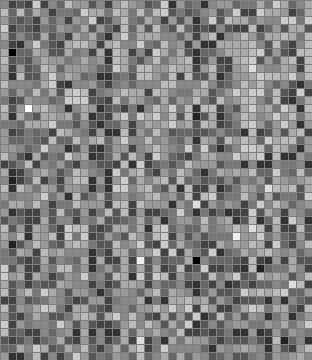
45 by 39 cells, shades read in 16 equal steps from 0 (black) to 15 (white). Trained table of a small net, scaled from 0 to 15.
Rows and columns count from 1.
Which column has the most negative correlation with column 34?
28
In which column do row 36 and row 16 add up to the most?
37
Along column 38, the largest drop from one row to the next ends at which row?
8
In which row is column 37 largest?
36
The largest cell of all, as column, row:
4, 14
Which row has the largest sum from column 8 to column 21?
2
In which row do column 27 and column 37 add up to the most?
3
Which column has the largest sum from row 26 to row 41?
18
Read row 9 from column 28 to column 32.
5 4 9 10 13
